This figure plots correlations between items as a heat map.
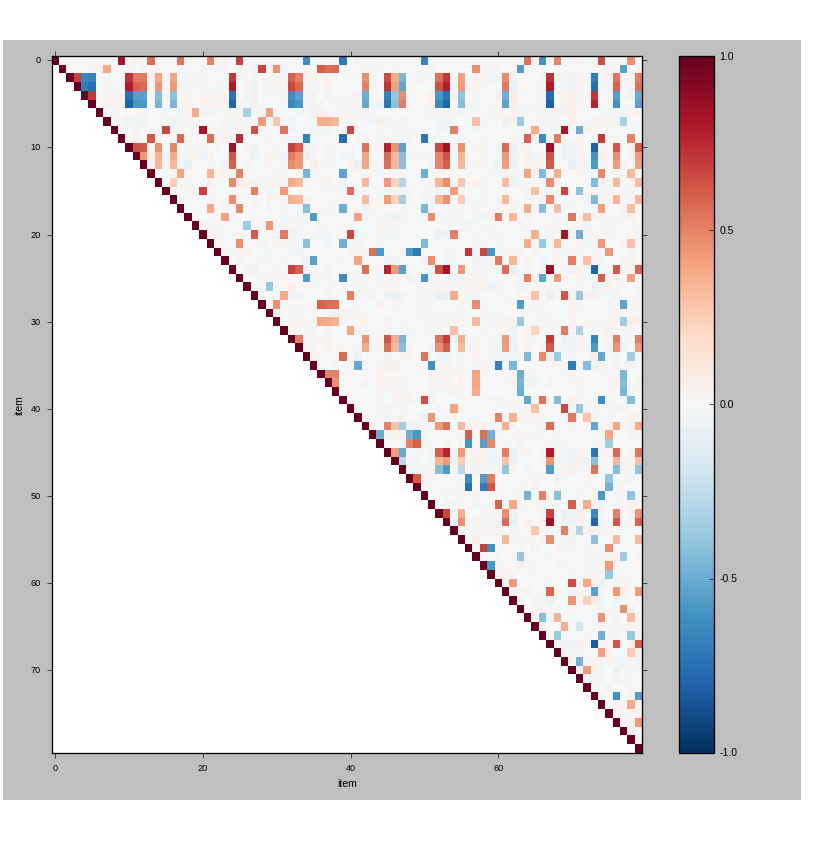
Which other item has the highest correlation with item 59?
49
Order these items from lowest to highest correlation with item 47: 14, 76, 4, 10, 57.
10, 76, 14, 57, 4
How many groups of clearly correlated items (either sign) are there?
7
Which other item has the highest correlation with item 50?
39
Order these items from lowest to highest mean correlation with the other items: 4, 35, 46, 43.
4, 35, 43, 46
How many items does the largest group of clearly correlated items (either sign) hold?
24
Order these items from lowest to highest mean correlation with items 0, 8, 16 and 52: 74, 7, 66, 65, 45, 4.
4, 66, 7, 65, 74, 45
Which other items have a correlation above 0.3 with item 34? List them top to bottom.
39, 50, 66
